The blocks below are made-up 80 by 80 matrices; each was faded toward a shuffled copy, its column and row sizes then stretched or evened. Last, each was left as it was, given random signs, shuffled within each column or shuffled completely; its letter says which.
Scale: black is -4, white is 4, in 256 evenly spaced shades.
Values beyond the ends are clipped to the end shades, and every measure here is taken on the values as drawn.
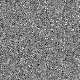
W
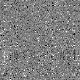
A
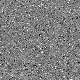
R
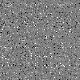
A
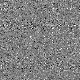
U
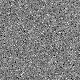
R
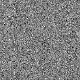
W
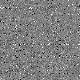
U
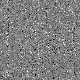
W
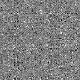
A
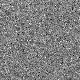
R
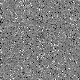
W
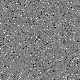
R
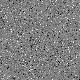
R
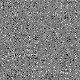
U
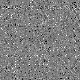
U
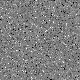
R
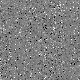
W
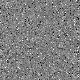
W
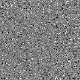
A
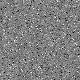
R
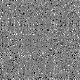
A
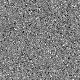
R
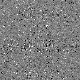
U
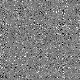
A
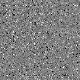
A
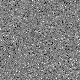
R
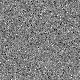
R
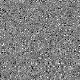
A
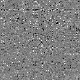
A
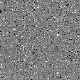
A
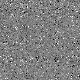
U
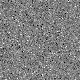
R
